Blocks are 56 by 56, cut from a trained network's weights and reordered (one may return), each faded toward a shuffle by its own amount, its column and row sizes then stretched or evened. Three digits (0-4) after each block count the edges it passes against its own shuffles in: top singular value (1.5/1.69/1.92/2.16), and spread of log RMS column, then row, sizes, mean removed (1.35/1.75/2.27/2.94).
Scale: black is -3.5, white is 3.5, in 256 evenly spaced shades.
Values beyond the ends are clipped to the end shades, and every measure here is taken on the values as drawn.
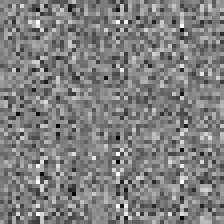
3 3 1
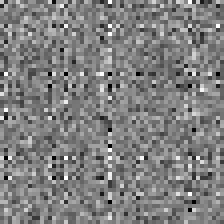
4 3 2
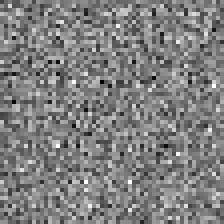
1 0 2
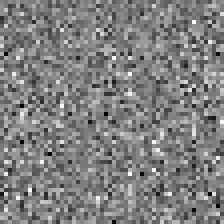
0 2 1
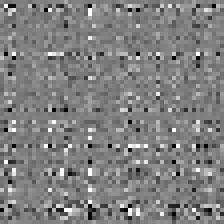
4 3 4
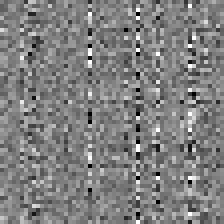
2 4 0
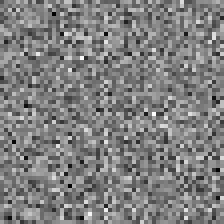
3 1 1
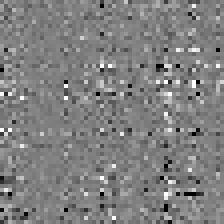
0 3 3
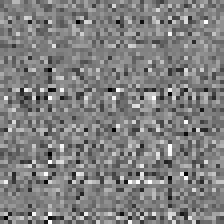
3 2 4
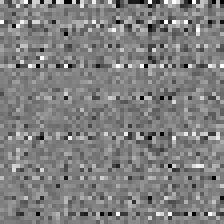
3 1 4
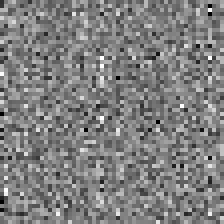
0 2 1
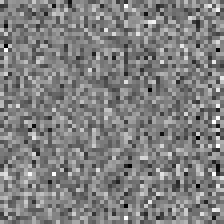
1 2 0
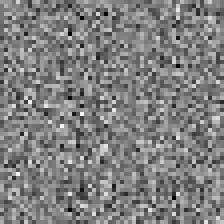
1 2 0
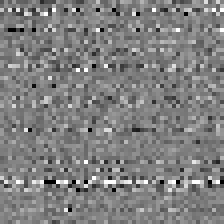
1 0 4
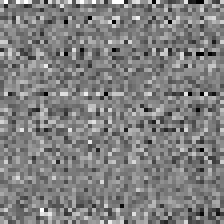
3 0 4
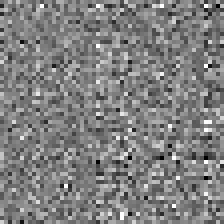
2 3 1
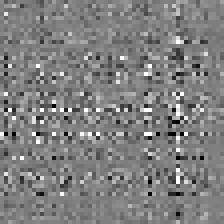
2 3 4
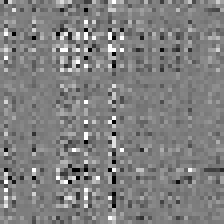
3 4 3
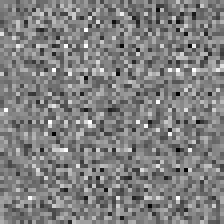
0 1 2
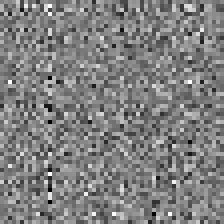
3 2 2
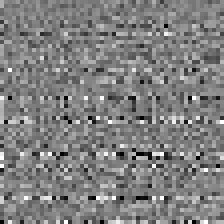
4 1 4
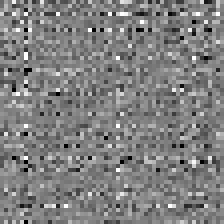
2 2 4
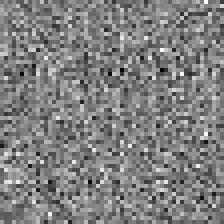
2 0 1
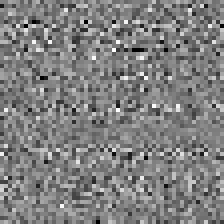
1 0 3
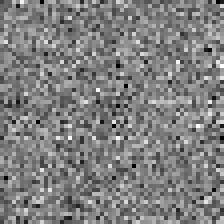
1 1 1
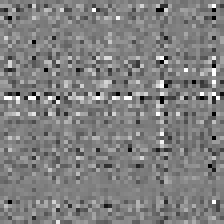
2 3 4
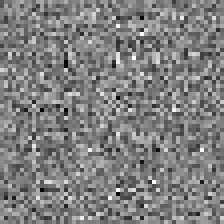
2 1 2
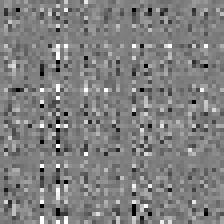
3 4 3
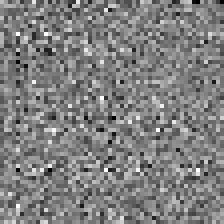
0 1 2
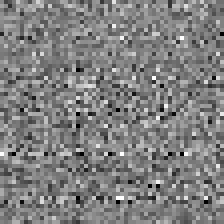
1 0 3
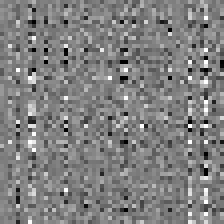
3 4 1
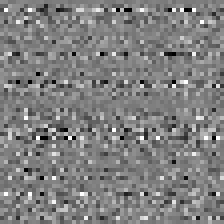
2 1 4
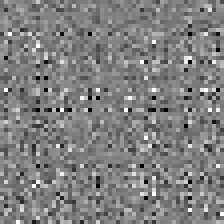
0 3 3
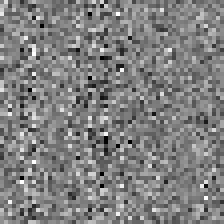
0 3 0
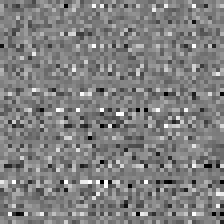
2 0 4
